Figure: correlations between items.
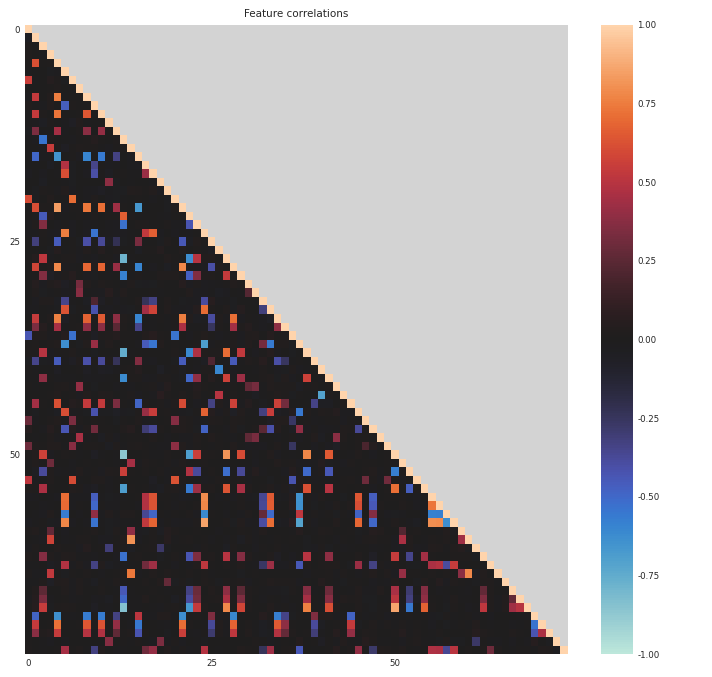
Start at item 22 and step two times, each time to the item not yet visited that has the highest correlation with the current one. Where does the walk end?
52
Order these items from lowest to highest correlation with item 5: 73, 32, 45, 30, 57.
57, 32, 30, 73, 45
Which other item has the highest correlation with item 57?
37
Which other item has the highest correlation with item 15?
69
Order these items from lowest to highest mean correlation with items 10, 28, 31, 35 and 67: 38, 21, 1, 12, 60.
60, 38, 12, 1, 21
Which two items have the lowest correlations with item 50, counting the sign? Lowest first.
13, 22
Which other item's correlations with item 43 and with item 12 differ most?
40
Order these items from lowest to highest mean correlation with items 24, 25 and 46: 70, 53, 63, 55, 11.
70, 11, 53, 63, 55
